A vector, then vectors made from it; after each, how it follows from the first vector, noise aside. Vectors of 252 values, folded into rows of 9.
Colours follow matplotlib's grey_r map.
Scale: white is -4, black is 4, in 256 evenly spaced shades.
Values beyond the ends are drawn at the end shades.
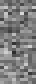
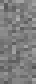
wrapped around, shrunk.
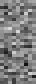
negated.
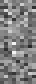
negated.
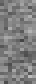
reversed, shrunk.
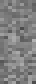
wrapped around, shrunk.
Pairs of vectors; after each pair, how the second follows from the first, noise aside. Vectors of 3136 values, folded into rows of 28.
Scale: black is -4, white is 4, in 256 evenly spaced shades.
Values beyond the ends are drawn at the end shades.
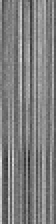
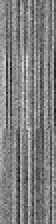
wrapped around, negated.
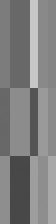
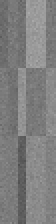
reversed, negated, shrunk.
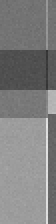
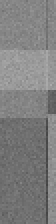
negated, shrunk.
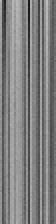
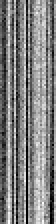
reversed, scaled up.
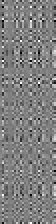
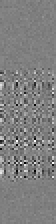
reversed, partly zeroed.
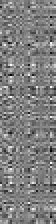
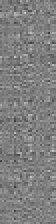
wrapped around, shrunk.
